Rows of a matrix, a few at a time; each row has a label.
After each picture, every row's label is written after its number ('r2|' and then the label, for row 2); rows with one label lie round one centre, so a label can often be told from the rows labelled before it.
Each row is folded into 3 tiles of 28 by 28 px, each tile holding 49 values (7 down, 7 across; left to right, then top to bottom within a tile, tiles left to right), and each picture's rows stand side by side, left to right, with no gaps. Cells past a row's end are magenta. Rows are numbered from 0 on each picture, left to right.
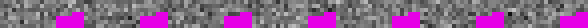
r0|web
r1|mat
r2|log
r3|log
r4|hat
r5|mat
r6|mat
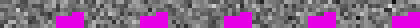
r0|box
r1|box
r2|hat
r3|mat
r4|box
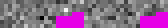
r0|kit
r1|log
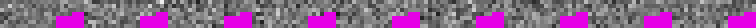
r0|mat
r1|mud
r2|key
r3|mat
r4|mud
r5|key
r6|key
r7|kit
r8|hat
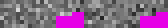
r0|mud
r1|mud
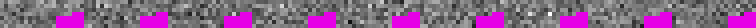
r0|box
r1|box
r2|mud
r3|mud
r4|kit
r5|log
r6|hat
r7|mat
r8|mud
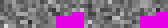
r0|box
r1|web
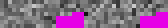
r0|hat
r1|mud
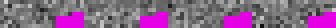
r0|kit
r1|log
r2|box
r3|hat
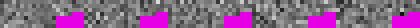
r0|box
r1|kit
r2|kit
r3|kit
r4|log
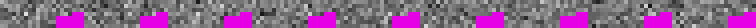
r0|mud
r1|hat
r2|key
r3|mat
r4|mat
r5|box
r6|box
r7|mud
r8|log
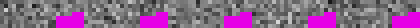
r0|mat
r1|hat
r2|key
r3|web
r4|box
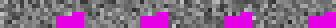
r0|key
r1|box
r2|hat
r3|box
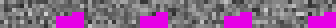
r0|hat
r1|kit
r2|hat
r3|hat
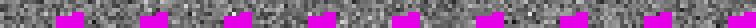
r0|hat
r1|mat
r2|mud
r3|mud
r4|web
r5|box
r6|mat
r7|mud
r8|hat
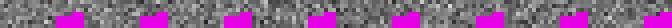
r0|kit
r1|kit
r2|mat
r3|key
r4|kit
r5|mud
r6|log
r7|kit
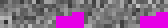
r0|log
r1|box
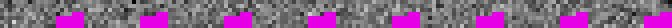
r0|key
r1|kit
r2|mud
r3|mud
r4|box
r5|hat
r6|key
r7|web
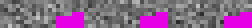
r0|web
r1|box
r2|mat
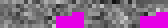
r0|hat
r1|key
